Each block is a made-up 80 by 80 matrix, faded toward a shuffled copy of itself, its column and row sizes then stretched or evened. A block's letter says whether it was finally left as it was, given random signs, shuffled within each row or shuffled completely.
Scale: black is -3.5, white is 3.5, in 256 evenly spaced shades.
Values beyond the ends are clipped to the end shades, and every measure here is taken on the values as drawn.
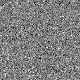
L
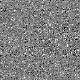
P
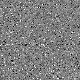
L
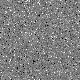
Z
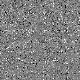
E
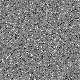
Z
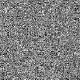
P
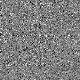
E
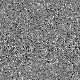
L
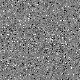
E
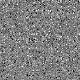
P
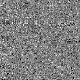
P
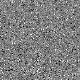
E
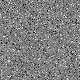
Z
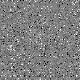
P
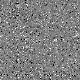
E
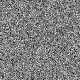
Z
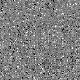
P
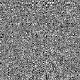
P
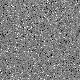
Z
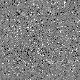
E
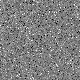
Z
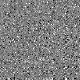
P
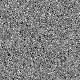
Z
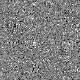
P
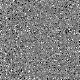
E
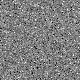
Z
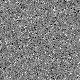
Z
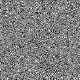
P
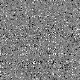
E
